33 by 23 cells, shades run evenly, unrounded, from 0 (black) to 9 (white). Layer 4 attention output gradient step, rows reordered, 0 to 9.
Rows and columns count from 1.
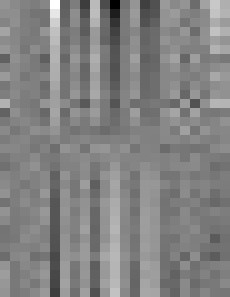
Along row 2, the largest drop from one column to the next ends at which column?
7
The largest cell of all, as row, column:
1, 6
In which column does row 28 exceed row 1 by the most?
12
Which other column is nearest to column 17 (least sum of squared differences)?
14
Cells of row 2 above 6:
4
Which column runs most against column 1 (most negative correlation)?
20
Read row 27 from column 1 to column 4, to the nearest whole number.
4 4 5 5
